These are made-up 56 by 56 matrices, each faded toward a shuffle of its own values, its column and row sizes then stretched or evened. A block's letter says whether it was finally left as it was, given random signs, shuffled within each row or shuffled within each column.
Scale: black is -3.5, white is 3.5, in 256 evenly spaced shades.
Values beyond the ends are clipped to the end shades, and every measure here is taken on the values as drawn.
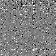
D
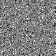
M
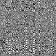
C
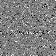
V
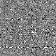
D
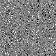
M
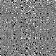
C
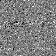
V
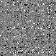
D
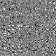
C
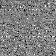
V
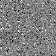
M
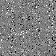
M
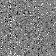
M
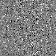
M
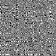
C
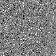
M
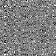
C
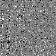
D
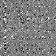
C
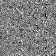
M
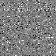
C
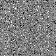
M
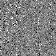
M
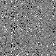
D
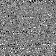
V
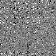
D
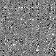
D
